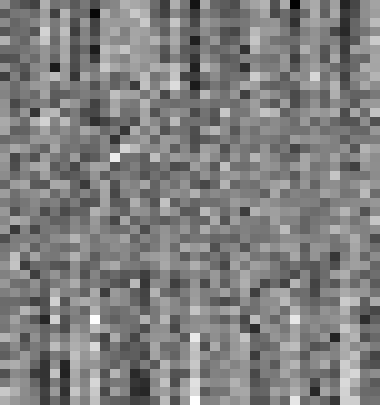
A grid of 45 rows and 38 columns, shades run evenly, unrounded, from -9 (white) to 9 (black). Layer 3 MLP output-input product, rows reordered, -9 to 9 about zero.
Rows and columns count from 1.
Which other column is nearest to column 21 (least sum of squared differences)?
27
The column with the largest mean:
4
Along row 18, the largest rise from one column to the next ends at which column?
13
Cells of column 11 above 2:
8
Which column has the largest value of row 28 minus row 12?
15
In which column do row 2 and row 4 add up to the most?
10
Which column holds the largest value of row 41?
7
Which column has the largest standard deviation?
20
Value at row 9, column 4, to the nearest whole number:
0
